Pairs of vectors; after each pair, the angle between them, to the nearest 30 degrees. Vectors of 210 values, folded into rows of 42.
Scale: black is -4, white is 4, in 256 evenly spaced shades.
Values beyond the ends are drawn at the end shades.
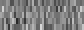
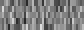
30 degrees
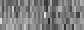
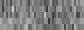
30 degrees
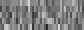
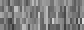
90 degrees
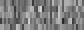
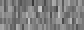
30 degrees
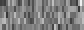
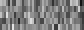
150 degrees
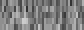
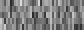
90 degrees
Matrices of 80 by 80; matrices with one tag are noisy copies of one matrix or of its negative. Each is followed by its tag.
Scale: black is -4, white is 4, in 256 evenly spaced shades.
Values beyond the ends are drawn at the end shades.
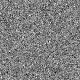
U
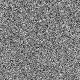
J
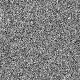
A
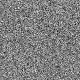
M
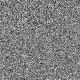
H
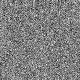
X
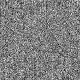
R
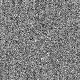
X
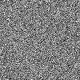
J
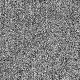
R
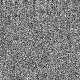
X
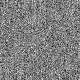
R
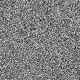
J
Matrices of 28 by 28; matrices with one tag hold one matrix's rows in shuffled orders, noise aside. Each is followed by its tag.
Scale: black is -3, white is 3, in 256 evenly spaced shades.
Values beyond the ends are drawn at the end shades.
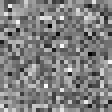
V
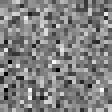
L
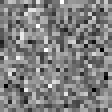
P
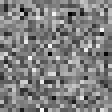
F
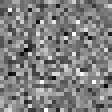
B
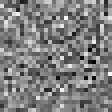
V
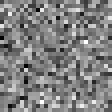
B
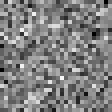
P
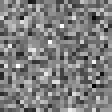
P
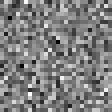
L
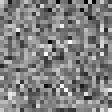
V
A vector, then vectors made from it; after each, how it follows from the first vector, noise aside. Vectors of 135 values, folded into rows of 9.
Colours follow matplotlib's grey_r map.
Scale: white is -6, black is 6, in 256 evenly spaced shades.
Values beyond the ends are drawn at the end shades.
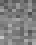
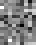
wrapped around, scaled up.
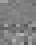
wrapped around, partly zeroed.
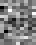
wrapped around, scaled up.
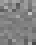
negated, partly zeroed.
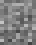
wrapped around.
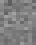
wrapped around, negated, shrunk.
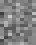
wrapped around.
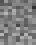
reversed, negated.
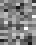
wrapped around, scaled up.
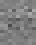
negated, partly zeroed.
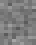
wrapped around, negated, shrunk.
